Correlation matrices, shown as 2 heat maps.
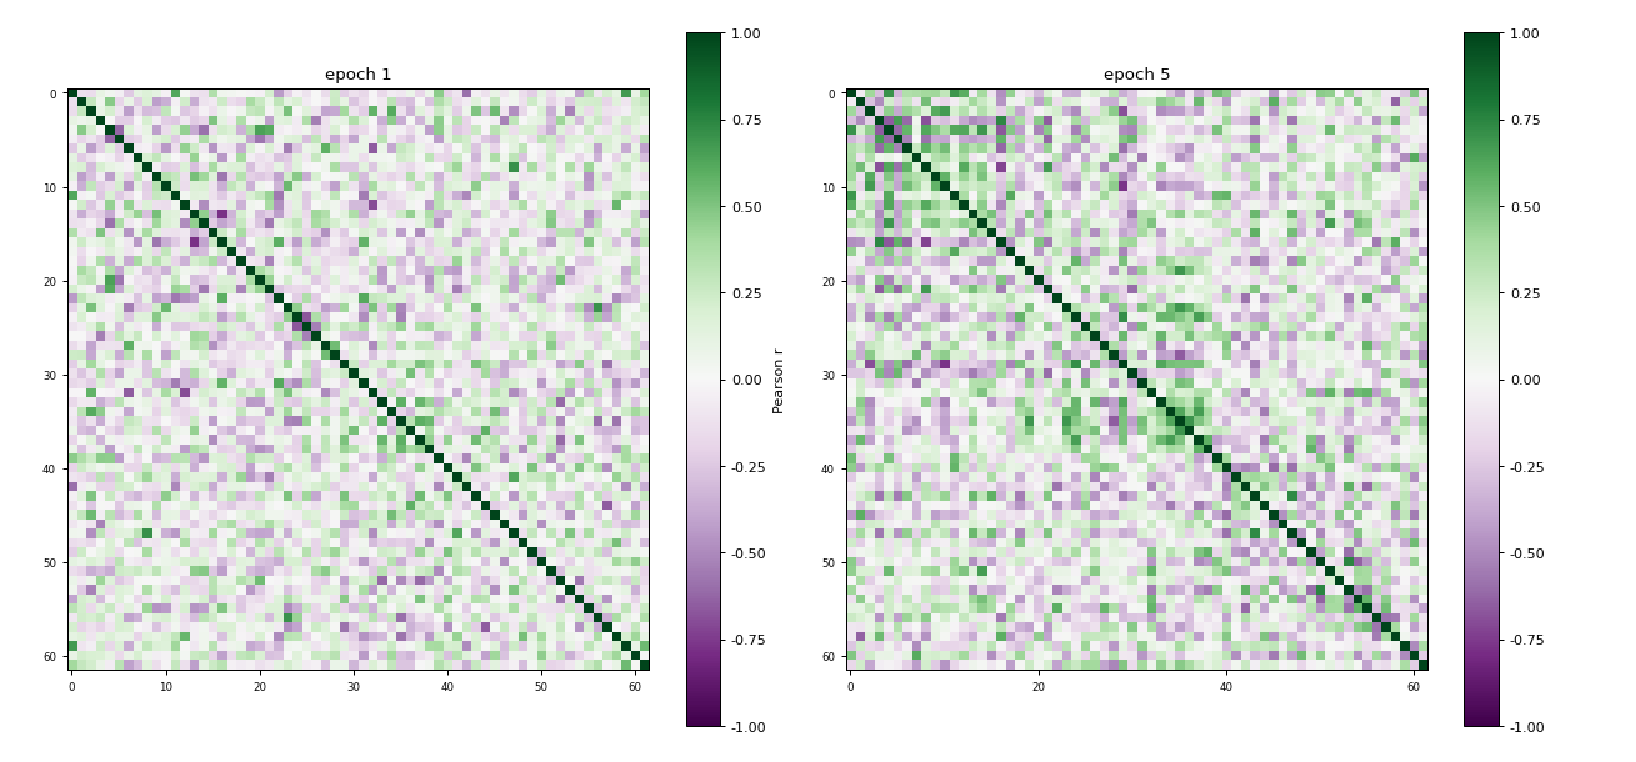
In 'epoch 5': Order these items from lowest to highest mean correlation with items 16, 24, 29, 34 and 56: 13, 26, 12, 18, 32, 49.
12, 13, 32, 49, 26, 18
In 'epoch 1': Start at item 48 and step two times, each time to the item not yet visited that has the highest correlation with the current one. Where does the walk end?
12
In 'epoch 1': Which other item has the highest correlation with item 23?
56
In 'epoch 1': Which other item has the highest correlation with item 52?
20
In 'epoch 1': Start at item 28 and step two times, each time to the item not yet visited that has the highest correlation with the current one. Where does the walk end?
6
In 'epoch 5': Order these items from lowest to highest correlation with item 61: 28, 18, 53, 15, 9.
28, 9, 15, 18, 53
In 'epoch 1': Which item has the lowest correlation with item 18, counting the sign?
21
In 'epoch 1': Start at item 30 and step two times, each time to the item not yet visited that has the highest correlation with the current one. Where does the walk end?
44
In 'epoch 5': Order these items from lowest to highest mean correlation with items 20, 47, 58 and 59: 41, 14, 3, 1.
1, 14, 3, 41
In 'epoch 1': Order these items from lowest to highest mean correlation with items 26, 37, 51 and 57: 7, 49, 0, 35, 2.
2, 0, 49, 7, 35
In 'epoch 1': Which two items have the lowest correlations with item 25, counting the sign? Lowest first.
24, 26
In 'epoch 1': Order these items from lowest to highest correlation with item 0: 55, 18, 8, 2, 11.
2, 18, 8, 55, 11
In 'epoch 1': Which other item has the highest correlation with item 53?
47
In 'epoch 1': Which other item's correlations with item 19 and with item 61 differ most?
59
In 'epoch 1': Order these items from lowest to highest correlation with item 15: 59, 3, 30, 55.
30, 55, 59, 3
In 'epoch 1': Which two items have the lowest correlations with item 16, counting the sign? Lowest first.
13, 9
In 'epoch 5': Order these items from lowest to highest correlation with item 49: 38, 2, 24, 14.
2, 14, 24, 38
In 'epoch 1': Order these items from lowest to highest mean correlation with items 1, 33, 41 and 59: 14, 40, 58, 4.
4, 14, 58, 40
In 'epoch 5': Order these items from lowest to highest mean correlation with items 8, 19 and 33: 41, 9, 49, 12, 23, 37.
41, 9, 49, 23, 12, 37
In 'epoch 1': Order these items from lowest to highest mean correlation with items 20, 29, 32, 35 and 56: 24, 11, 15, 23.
15, 24, 11, 23
